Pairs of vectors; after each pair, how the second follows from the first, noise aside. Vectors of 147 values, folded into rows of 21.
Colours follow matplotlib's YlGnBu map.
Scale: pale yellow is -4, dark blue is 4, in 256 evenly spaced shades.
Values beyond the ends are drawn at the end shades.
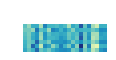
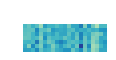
shrunk.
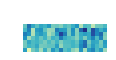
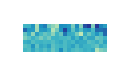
wrapped around, partly zeroed.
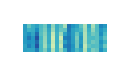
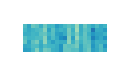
reversed, shrunk.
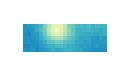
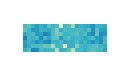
wrapped around, partly zeroed.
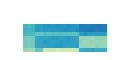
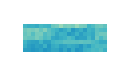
reversed, shrunk.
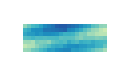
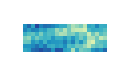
wrapped around.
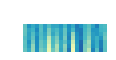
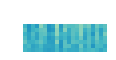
reversed, shrunk.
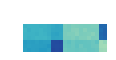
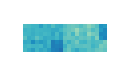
shrunk.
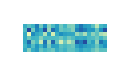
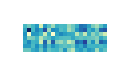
copied.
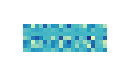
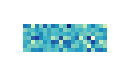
copied.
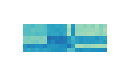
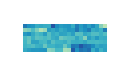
wrapped around, partly zeroed.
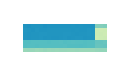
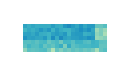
shrunk.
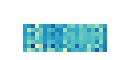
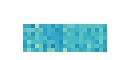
shrunk.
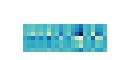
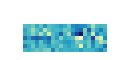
copied.
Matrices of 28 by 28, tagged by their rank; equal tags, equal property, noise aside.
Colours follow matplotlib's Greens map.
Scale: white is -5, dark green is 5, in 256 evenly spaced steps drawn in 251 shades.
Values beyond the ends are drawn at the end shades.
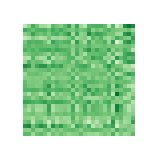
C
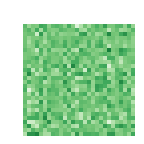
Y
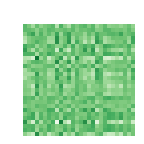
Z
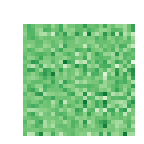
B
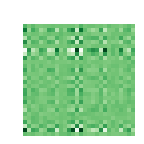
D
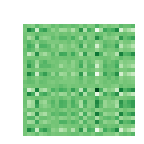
D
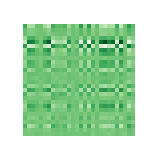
D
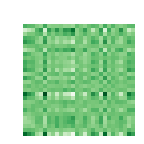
D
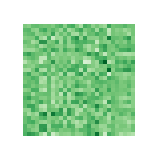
B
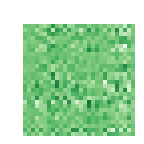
B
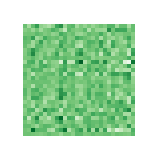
B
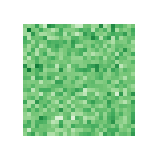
Y
